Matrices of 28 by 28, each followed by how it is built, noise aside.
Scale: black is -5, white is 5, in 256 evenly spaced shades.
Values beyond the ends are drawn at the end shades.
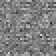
blocks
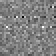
uneven rows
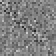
banded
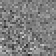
lower triangular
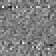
uneven rows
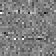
uneven rows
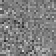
lower triangular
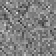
Toeplitz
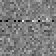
uneven rows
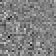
lower triangular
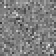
banded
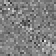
banded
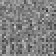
blocks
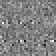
uneven rows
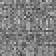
blocks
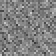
Toeplitz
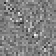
banded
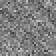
Toeplitz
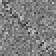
banded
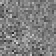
lower triangular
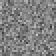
noise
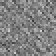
Toeplitz
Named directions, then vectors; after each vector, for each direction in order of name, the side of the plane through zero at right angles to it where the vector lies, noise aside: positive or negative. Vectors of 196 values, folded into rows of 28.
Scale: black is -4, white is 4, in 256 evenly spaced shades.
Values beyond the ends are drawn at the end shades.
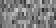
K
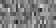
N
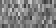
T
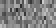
negative, positive, negative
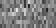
positive, negative, positive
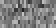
negative, negative, negative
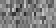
negative, positive, negative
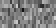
negative, negative, negative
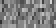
positive, positive, negative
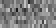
negative, positive, negative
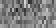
negative, positive, negative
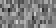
positive, negative, negative
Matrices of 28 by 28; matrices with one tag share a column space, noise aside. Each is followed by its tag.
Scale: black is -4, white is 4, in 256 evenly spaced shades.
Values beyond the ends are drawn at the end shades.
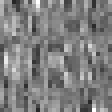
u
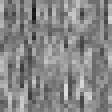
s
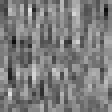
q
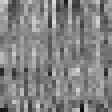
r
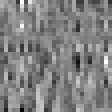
u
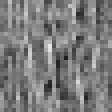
s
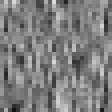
u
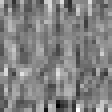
r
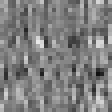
q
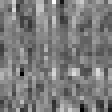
r
